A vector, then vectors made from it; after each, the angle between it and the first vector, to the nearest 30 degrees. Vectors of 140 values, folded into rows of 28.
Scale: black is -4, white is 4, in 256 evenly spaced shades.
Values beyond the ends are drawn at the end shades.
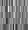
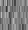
90 degrees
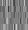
150 degrees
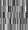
120 degrees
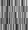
60 degrees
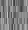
120 degrees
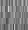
30 degrees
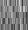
90 degrees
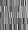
90 degrees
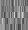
90 degrees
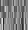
90 degrees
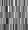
30 degrees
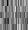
60 degrees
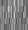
60 degrees
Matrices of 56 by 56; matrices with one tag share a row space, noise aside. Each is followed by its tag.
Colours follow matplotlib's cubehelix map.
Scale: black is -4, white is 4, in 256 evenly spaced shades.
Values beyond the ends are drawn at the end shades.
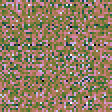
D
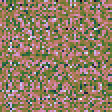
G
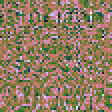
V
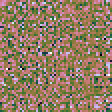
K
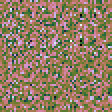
G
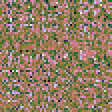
G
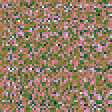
G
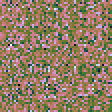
G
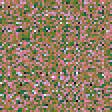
V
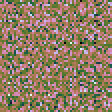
G
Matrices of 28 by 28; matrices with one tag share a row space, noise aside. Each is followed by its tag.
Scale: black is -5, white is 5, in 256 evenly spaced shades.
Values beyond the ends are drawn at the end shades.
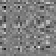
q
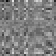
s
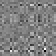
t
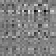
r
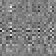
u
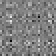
u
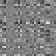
q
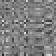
s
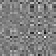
t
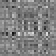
r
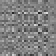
r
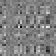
q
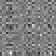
u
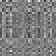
u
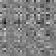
q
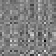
t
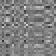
s
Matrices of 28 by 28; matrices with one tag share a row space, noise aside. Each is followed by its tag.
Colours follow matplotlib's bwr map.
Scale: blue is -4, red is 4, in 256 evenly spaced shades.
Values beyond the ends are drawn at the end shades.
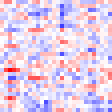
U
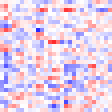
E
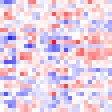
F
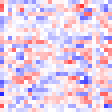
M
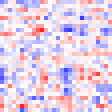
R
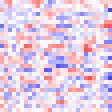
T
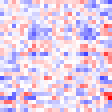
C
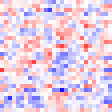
T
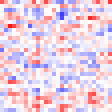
U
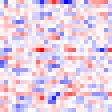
E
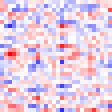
U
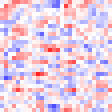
E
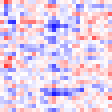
F
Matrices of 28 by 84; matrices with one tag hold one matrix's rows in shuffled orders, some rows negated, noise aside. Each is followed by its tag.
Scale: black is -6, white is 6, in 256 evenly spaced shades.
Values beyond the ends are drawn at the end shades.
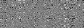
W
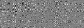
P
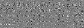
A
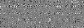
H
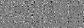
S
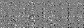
S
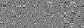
W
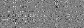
P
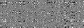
W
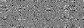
W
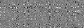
H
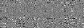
W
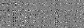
P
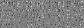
A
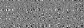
A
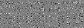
A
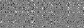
S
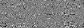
W
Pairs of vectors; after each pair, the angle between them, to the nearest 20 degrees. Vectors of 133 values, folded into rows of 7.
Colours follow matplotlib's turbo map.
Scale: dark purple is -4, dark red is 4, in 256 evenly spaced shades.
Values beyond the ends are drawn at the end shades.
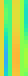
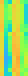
20 degrees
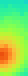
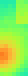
20 degrees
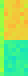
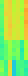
40 degrees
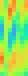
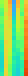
100 degrees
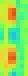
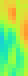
80 degrees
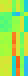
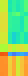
100 degrees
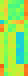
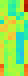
40 degrees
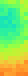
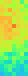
160 degrees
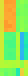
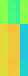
80 degrees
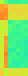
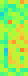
140 degrees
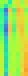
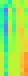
20 degrees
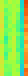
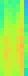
140 degrees
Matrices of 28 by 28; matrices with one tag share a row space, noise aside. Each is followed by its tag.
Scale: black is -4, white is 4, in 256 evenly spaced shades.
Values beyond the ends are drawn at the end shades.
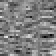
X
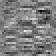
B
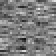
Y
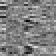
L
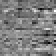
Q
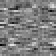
X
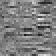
B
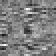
L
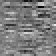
B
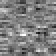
Y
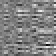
Q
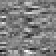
L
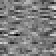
X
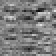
B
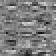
B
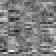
X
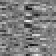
L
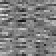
Y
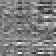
Q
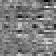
Q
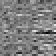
Q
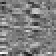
L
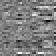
Q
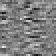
L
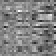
Q
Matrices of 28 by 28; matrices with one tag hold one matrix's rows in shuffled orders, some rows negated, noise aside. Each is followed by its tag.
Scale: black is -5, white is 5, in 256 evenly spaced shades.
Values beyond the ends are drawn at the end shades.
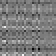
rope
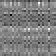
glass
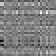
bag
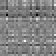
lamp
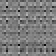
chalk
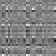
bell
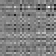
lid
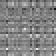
lamp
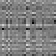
bell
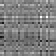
bag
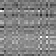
bag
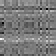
bag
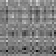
lamp
